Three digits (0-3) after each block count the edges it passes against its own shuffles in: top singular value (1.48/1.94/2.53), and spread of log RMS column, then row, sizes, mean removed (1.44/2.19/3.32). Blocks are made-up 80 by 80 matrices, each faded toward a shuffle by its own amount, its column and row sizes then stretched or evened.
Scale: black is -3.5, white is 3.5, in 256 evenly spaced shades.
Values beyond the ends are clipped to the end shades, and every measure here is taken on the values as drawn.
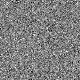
0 0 1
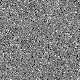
0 0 0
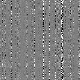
2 3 0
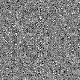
1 1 0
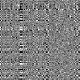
3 2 2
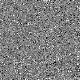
0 1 1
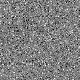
1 0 0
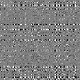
3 2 3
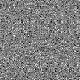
2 0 0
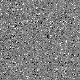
0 1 1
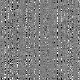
2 3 1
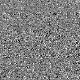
0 1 2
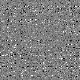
1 1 2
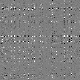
2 2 2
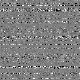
1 0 3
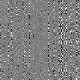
3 3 0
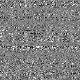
0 1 3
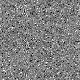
1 0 0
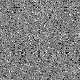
1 0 1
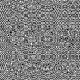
3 0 0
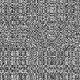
3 2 0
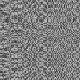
3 1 0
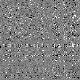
2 2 2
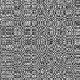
3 1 0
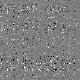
0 2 2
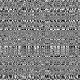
3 0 3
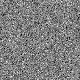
0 0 0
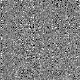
0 2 1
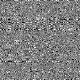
2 0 2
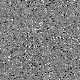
0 0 1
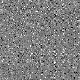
1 1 0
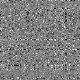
2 1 2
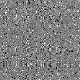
2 1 0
